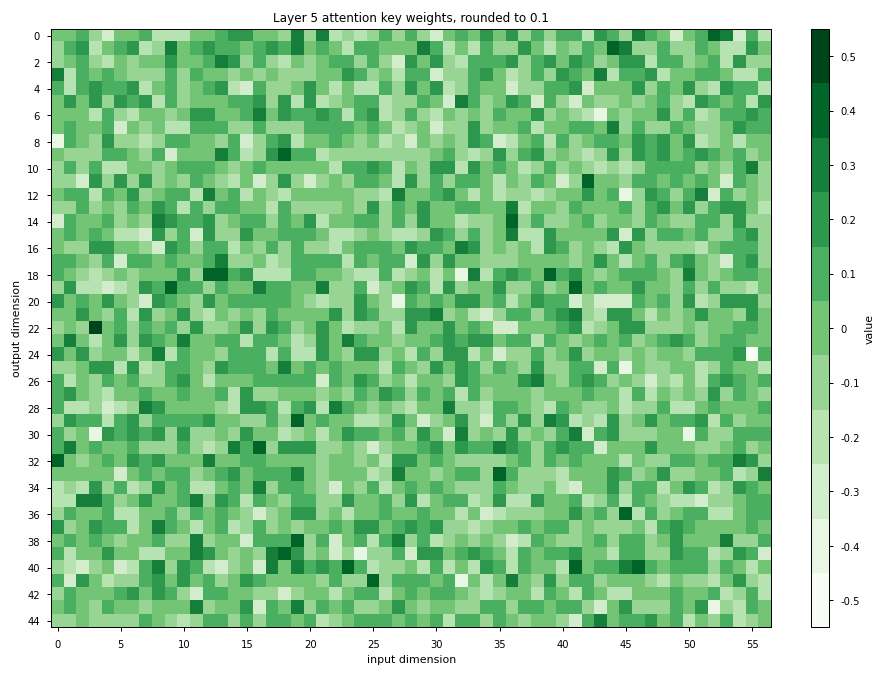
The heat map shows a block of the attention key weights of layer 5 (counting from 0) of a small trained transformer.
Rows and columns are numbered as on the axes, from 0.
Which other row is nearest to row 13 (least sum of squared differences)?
14
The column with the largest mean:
19
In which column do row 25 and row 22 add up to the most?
3
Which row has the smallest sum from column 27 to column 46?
6
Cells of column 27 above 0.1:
6
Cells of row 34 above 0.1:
6
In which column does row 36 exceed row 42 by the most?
45
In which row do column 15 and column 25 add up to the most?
41
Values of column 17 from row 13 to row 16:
-0.2 -0.1 0 0.1
